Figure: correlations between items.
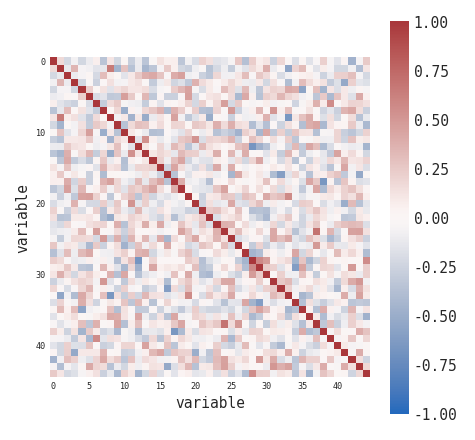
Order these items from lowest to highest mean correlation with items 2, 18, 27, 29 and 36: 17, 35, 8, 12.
35, 8, 12, 17
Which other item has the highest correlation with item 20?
11
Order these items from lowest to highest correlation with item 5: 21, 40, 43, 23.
21, 23, 40, 43
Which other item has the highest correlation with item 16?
26
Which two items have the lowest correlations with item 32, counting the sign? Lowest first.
16, 40
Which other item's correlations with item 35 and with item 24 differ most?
37
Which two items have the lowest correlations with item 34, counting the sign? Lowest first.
29, 28
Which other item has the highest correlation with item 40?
13
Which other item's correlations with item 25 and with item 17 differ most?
8
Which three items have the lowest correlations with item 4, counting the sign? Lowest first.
35, 38, 29
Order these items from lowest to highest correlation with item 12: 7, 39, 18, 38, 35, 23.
38, 35, 39, 7, 23, 18
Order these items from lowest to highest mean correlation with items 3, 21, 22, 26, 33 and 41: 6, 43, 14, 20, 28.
28, 20, 14, 6, 43
